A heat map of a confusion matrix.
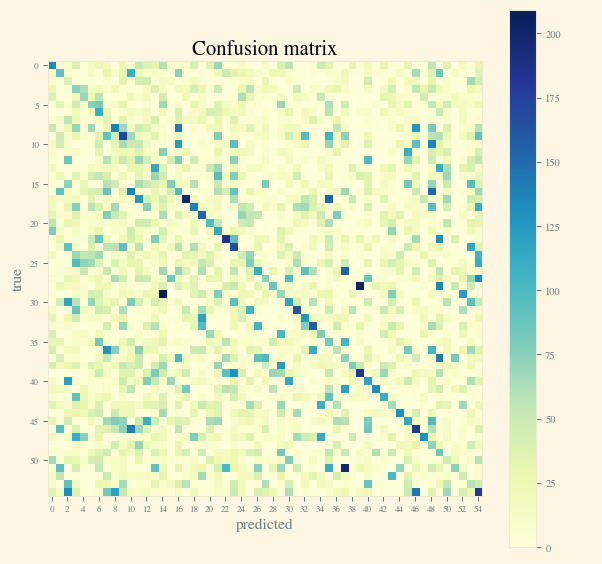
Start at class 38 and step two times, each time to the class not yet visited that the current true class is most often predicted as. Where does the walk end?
14
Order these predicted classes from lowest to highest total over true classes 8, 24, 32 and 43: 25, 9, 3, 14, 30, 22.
22, 30, 14, 9, 25, 3
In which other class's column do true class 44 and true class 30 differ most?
2
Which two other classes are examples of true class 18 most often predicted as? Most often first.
54, 48
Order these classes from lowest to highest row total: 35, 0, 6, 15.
6, 35, 0, 15
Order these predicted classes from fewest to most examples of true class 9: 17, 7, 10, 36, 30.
17, 36, 30, 10, 7
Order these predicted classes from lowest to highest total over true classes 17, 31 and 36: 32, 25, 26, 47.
26, 47, 32, 25
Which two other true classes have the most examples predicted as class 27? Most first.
37, 15
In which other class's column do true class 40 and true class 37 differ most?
49
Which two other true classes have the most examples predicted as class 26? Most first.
33, 37
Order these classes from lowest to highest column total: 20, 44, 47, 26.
47, 44, 20, 26
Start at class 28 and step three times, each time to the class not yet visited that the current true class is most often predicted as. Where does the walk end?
53
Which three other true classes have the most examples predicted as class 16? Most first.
8, 10, 37
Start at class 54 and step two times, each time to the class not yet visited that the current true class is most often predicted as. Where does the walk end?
10
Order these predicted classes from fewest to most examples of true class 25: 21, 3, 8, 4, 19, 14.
21, 14, 8, 19, 4, 3
